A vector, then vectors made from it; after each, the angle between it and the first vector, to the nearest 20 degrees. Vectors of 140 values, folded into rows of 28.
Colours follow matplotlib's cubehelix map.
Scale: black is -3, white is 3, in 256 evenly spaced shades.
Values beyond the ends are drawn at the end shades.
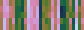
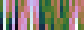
60 degrees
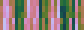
20 degrees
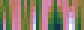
100 degrees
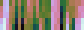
60 degrees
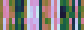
20 degrees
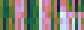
160 degrees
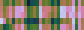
140 degrees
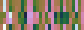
60 degrees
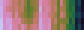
100 degrees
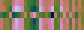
120 degrees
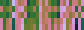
140 degrees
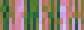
160 degrees
